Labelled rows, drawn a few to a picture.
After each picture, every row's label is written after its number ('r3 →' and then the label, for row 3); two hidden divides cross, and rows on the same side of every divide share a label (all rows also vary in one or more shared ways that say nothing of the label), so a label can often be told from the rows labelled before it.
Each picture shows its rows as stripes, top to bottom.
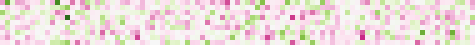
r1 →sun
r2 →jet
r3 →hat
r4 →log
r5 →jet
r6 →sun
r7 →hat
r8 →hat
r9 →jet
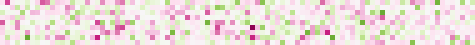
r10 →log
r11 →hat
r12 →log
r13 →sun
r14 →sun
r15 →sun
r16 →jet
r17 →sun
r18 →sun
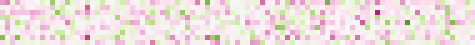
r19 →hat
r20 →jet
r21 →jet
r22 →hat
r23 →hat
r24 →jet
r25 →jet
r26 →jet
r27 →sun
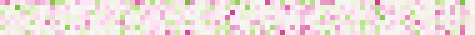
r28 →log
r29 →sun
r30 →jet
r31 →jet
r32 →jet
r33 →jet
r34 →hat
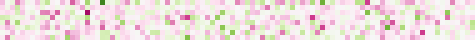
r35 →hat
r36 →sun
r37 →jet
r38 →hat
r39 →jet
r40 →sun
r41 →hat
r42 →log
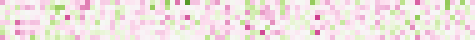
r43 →jet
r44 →jet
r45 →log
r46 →hat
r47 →log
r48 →log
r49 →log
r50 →sun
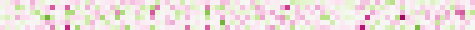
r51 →hat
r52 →log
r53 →sun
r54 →hat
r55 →hat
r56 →sun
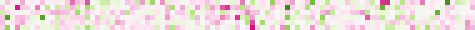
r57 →log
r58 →log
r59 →log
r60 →sun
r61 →sun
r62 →hat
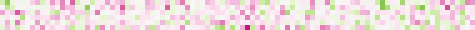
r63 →jet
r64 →hat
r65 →hat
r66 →log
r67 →log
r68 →log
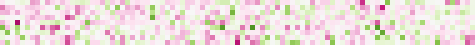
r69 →hat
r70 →hat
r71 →hat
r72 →log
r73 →hat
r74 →log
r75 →jet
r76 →log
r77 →hat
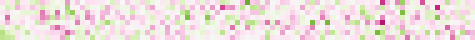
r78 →sun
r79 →jet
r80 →jet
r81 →log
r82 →hat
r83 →log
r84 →log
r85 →jet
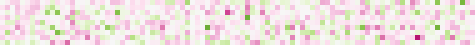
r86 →log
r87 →log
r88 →log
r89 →sun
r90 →log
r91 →hat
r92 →sun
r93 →jet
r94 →sun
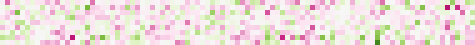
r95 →hat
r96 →hat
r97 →sun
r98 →sun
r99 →hat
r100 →hat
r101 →log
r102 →log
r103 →jet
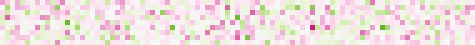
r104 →hat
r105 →jet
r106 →sun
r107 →log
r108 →jet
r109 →jet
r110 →hat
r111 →sun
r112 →log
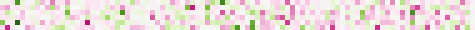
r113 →sun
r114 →log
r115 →jet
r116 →hat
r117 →jet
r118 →log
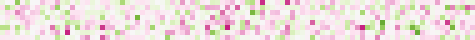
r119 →jet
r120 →jet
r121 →log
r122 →log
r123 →jet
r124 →jet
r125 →hat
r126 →jet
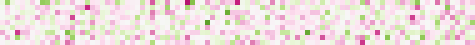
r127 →sun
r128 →jet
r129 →hat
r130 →log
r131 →hat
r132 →log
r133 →sun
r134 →hat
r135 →hat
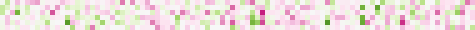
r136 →log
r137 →jet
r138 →jet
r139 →log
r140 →log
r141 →hat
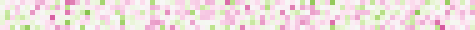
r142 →log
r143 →log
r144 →hat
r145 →jet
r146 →jet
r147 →hat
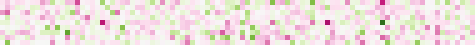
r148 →hat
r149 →hat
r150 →sun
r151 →jet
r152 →jet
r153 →jet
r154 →jet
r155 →hat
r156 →sun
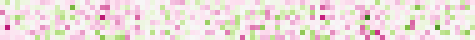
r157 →jet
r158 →sun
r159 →sun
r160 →jet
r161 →hat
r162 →hat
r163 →log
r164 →hat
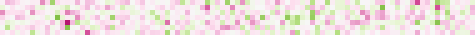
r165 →hat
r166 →jet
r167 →hat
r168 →sun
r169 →hat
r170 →jet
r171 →jet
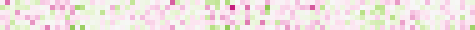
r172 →hat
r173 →log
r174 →log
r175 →log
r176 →log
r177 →hat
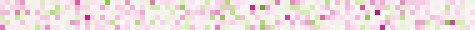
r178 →hat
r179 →sun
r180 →hat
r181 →jet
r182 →jet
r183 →sun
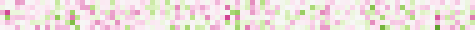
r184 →sun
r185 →jet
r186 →hat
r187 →jet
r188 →sun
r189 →log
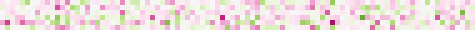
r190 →hat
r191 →jet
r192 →log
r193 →sun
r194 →log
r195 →sun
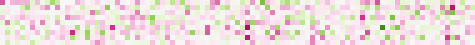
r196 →sun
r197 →log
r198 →hat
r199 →hat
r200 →log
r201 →log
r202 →hat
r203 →hat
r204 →sun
